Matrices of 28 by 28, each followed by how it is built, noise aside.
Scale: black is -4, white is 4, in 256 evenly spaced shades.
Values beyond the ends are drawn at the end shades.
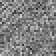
Hankel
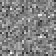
repeating rows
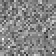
Hankel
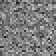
repeating columns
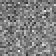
blocks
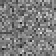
repeating rows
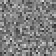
noise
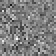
lower triangular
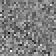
lower triangular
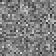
blocks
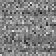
blocks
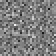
repeating rows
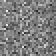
repeating rows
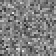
noise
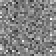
repeating rows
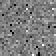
sparse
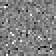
sparse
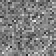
Hankel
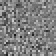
lower triangular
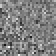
lower triangular
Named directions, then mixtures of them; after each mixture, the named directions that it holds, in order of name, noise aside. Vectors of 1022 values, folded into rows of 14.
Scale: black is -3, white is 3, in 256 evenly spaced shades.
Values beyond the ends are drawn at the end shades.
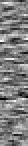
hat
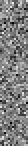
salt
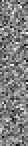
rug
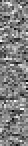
hat, rug.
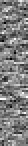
hat, salt.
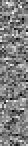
hat, rug, salt.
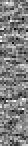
hat, rug, salt.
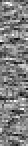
hat, rug.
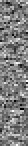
hat, rug.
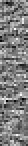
hat, rug, salt.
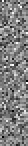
rug.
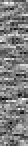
hat, salt.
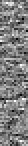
hat, rug, salt.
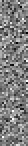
rug.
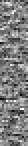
hat, rug.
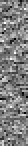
hat, salt.
